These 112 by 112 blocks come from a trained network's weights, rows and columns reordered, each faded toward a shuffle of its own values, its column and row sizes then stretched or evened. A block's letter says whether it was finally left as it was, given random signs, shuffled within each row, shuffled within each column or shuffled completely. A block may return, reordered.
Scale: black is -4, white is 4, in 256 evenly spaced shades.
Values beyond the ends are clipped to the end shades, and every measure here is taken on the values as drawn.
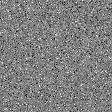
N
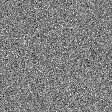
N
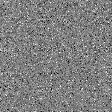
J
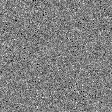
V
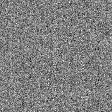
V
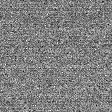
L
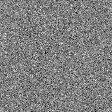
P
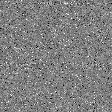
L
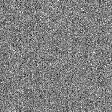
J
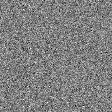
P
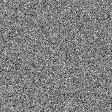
V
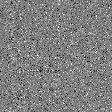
J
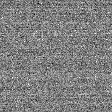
J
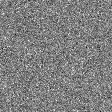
N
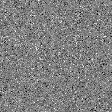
J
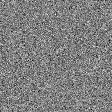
L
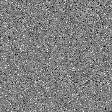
P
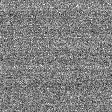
L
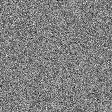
N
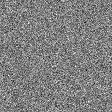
N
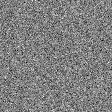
N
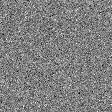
N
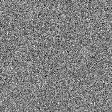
P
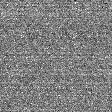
L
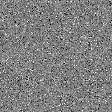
P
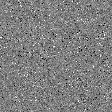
P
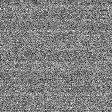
J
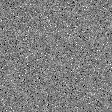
N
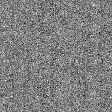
J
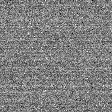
J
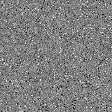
J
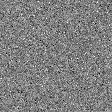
N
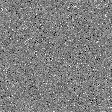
N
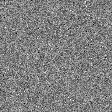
V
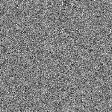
J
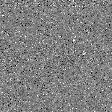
P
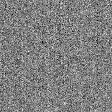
V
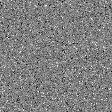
V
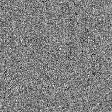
J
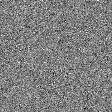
L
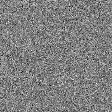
P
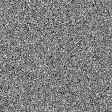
N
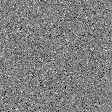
N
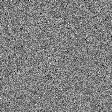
P
